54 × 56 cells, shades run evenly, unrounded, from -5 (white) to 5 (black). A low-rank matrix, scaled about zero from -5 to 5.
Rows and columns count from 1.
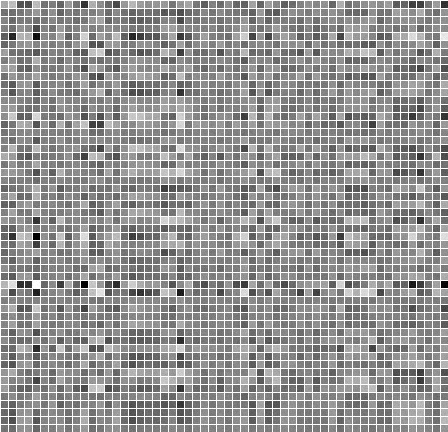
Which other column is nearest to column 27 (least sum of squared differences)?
6
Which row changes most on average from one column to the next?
36
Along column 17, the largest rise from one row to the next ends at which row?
37
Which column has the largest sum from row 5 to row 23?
53
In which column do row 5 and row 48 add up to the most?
5
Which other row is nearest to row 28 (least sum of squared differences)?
48
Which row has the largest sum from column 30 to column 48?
24
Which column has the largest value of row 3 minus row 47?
23
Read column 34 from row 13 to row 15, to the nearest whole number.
-1 -1 -2
